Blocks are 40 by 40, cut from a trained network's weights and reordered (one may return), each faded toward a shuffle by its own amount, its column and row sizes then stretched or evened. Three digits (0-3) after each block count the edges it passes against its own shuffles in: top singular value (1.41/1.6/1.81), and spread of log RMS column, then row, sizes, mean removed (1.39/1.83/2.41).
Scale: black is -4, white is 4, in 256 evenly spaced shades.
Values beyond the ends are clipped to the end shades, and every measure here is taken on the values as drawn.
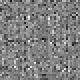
1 0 2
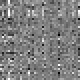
3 3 1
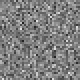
1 1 0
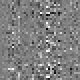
1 3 1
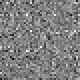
0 1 2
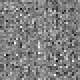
0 1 1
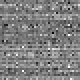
2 1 1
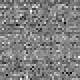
0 0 0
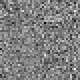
1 1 0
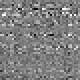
2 0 3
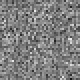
1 0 0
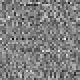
2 0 2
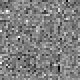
0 1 0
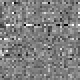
2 1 2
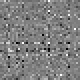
0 2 2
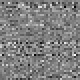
2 0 3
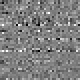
3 1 3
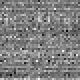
2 0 1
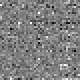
0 2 2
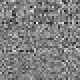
2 0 2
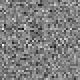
1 0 1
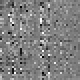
0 3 0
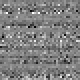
1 0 3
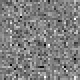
1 2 0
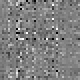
2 3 2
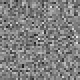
1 0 0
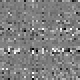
1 2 3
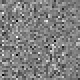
1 2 0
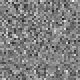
1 0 1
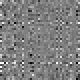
3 3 2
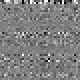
3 1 3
